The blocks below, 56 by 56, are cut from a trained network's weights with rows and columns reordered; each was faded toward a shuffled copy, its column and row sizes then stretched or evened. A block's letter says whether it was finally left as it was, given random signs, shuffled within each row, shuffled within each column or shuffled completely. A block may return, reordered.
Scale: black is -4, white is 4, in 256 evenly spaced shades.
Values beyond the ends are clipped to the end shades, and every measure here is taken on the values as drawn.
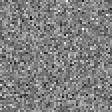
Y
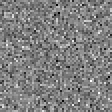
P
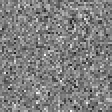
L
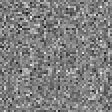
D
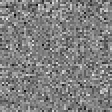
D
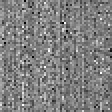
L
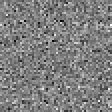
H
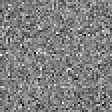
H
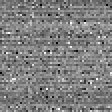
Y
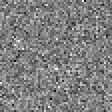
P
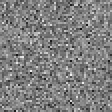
L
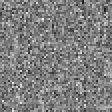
L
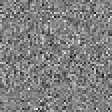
D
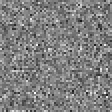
H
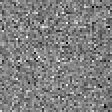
H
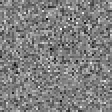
P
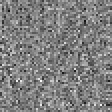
D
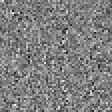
L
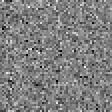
H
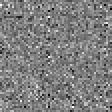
H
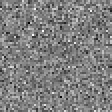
Y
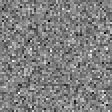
P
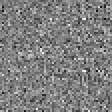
H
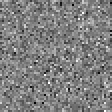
P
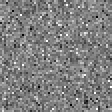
P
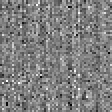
D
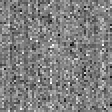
L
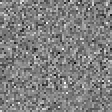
Y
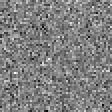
P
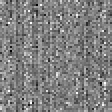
D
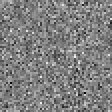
L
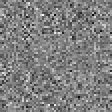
D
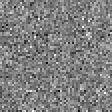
Y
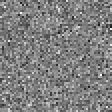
L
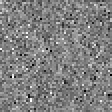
P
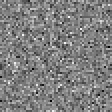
P
